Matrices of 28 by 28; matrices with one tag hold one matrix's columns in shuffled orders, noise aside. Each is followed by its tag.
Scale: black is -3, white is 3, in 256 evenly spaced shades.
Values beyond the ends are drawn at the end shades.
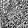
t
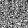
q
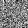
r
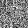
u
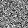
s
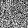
q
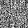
u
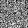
q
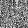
u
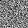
s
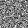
s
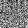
q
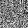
q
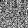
q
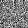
r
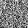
t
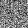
q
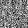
u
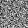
s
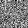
r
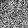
q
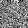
r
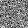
s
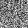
q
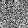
q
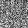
q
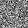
s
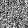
u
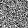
s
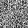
t
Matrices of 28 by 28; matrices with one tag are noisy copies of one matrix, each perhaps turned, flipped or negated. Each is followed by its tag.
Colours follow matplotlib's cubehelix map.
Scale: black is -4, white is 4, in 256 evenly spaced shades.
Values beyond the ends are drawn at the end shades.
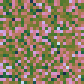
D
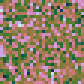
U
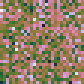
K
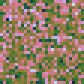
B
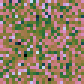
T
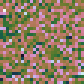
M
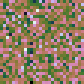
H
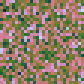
B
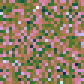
D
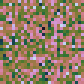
H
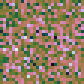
T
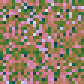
D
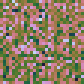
H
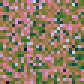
H
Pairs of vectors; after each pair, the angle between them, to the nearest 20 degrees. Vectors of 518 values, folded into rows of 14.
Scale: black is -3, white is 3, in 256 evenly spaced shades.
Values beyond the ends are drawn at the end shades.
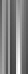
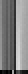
60 degrees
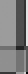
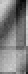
60 degrees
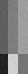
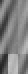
40 degrees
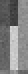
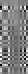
100 degrees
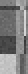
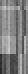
140 degrees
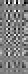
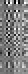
160 degrees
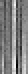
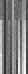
60 degrees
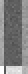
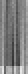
40 degrees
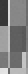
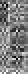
60 degrees
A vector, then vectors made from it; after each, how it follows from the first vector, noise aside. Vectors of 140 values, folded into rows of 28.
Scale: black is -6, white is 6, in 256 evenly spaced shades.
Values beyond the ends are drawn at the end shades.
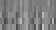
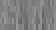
negated, shrunk.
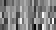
scaled up.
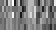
reversed, scaled up.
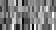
wrapped around, negated, scaled up.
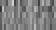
reversed.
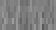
negated, shrunk.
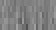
negated, shrunk.
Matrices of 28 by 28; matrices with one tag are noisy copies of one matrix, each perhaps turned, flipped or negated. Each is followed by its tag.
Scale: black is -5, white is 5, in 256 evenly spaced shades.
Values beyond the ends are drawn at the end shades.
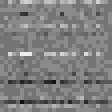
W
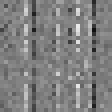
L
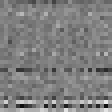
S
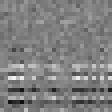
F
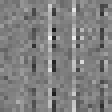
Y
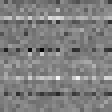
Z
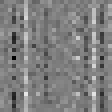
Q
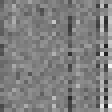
S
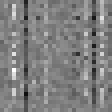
Q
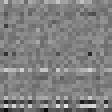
S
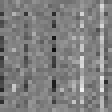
W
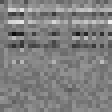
F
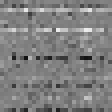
W
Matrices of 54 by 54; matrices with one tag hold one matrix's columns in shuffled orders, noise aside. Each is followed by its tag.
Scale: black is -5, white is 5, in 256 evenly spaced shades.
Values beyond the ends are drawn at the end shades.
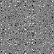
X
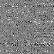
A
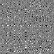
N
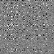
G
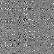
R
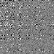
G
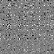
G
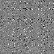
R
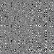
N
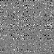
G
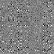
N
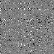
R
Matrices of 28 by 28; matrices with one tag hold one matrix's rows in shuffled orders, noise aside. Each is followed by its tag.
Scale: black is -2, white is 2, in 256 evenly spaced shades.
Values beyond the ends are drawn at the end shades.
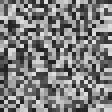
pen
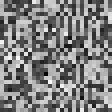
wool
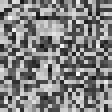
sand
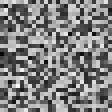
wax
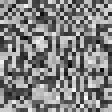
wool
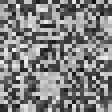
sand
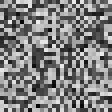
wool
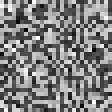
wool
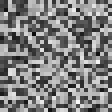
wax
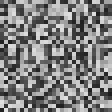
pen
